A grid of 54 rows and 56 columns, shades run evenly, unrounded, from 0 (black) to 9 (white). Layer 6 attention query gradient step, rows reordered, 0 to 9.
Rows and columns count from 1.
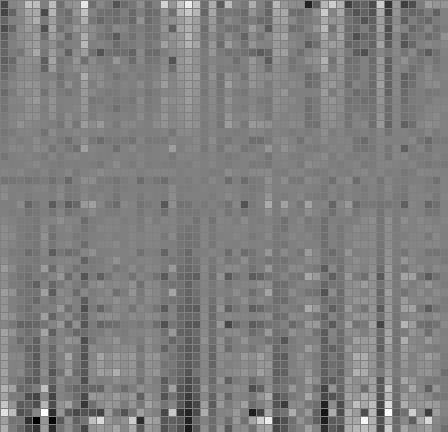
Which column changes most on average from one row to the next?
54
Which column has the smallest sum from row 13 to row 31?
51
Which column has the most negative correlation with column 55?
40
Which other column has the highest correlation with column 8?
52
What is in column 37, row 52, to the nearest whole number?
6
